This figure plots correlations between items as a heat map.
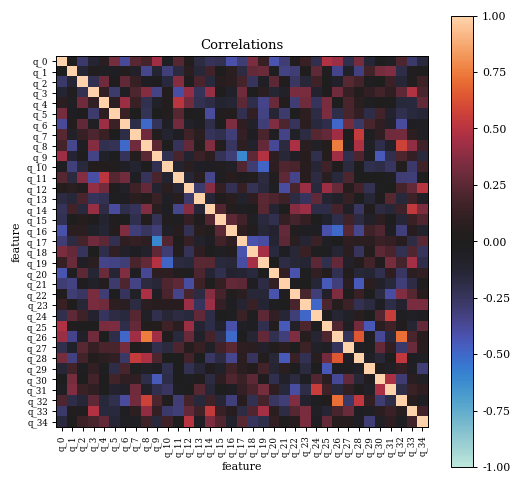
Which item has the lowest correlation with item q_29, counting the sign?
q_25
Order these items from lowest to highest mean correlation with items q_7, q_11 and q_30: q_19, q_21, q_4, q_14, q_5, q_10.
q_14, q_10, q_21, q_19, q_5, q_4
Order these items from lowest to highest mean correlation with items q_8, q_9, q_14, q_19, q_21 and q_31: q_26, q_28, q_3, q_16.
q_16, q_28, q_3, q_26
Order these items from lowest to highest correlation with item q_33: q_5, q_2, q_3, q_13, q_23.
q_5, q_2, q_13, q_23, q_3
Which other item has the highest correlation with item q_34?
q_12
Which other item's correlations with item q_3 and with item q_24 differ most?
q_23
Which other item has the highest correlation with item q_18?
q_19
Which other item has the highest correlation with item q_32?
q_26
